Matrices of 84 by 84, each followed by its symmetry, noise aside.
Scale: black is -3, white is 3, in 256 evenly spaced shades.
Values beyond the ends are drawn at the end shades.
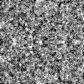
mirrored top to bottom.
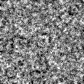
symmetric across the other diagonal.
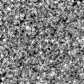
symmetric.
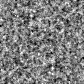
same after a half turn.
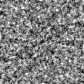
same after a half turn.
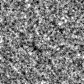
symmetric across the other diagonal.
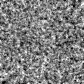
antisymmetric.
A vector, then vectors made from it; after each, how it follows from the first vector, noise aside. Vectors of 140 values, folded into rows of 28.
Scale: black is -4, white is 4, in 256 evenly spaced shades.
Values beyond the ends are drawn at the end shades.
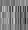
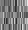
wrapped around, negated.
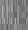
reversed, negated, shrunk.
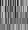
wrapped around.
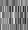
copied.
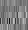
reversed, partly zeroed.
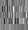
reversed, partly zeroed.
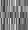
wrapped around, negated.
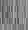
reversed, shrunk.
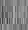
reversed, shrunk.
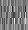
sign-scrambled.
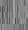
reversed, shrunk.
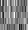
wrapped around, negated.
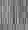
reversed, negated, shrunk.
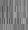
reversed, shrunk.
